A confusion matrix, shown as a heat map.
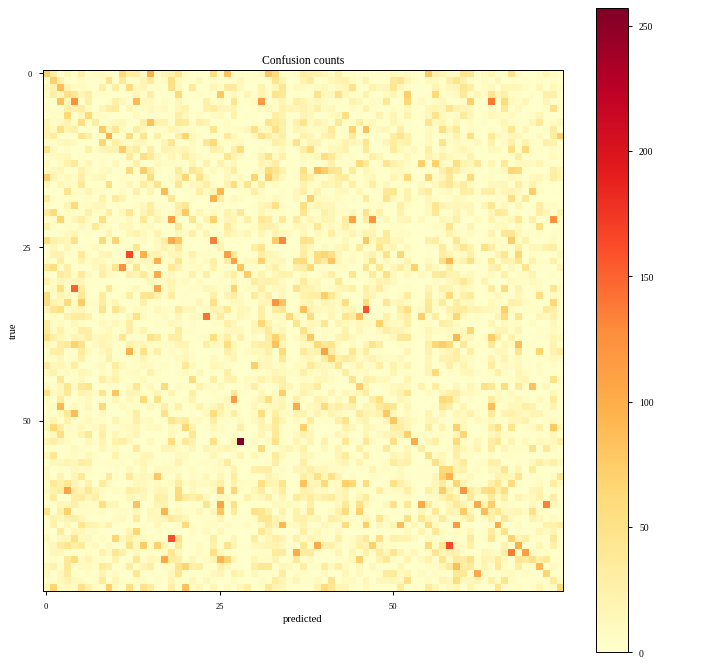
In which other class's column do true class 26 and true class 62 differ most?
12
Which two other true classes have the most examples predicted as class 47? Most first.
21, 68
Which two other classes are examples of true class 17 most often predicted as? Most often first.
25, 70
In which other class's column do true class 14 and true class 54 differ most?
39
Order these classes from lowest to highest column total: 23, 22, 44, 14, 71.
22, 23, 71, 44, 14
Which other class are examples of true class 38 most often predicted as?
59
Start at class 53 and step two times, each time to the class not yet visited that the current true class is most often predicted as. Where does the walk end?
11
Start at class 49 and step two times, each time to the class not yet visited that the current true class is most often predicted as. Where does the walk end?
64
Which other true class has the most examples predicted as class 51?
65
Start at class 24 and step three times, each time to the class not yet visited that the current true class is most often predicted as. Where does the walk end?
10
